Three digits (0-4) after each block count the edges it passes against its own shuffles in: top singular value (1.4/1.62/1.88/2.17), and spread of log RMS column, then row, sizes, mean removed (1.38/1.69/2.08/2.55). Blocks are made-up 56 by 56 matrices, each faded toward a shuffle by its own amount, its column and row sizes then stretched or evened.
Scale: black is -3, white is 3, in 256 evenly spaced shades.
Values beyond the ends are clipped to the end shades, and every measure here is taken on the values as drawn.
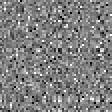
4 1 0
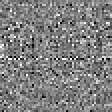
2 1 3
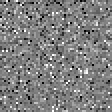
0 0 1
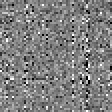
2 4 1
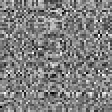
4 0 3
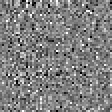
3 2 1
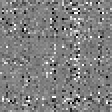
0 4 3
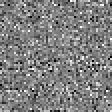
1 0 3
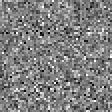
2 0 1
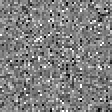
1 2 0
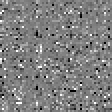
0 3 3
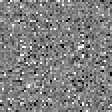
2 2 2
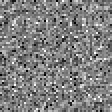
3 2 1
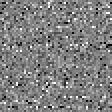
0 0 3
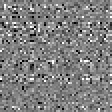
2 1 4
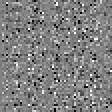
2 4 0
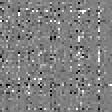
2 4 3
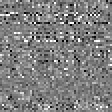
3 0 4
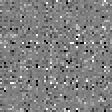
1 3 3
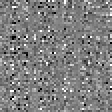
0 4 3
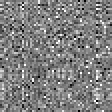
4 2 0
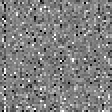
2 3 0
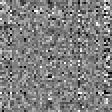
2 4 2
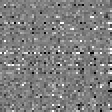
2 2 4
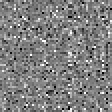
2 1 1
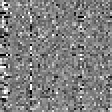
2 4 3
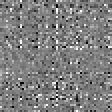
3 3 4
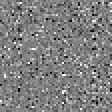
2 2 2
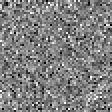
1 0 1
